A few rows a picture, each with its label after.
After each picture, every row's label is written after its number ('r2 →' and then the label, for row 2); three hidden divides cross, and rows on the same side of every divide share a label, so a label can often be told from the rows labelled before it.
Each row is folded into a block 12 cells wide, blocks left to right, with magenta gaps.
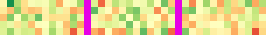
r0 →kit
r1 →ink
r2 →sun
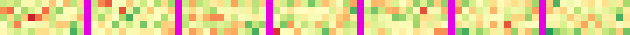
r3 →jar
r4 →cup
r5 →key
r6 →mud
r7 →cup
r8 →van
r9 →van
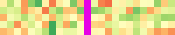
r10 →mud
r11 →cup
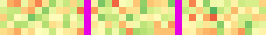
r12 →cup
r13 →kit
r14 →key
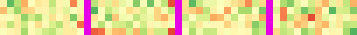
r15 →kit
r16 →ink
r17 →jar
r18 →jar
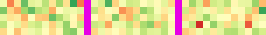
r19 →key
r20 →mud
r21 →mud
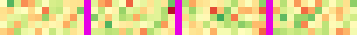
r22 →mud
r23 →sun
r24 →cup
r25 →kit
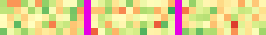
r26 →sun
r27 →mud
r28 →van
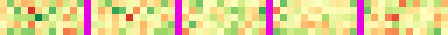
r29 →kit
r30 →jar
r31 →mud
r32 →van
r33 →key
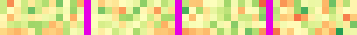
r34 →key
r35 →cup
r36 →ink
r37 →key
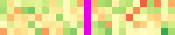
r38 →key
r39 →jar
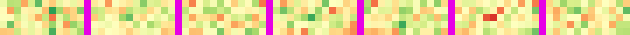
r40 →mud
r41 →cup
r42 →key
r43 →cup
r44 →ink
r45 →jar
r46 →jar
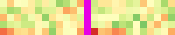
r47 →ink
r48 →ink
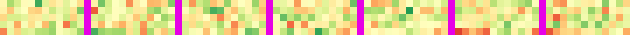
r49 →mud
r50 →van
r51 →key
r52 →kit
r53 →cup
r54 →ink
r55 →ink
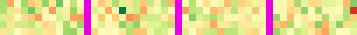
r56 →key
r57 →key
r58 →kit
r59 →sun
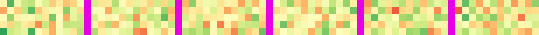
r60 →van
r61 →sun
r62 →van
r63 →mud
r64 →kit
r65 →kit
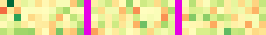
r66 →van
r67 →mud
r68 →kit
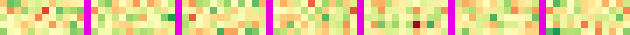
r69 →jar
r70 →kit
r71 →key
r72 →sun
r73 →sun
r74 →cup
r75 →van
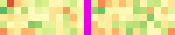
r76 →ink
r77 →ink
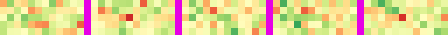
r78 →kit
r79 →jar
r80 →kit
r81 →kit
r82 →jar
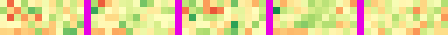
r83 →key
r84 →ink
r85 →kit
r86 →ink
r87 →sun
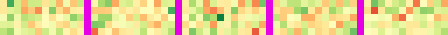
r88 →kit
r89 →mud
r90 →kit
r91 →jar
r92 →jar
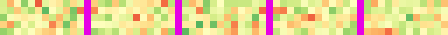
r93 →sun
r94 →van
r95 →sun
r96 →jar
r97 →ink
